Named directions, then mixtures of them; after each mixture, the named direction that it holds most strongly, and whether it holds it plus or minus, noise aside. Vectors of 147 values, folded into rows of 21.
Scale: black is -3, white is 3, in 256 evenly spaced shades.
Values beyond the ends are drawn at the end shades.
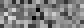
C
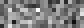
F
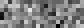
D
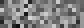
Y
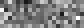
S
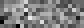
Y, plus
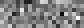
S, plus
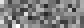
Y, minus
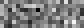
F, minus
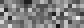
S, plus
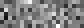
S, minus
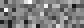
D, minus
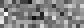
C, plus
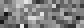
S, minus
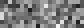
D, minus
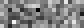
F, minus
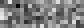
D, minus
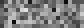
F, plus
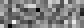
F, minus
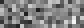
F, minus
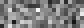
F, plus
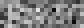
F, plus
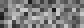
Y, plus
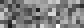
D, minus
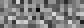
C, plus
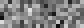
D, plus
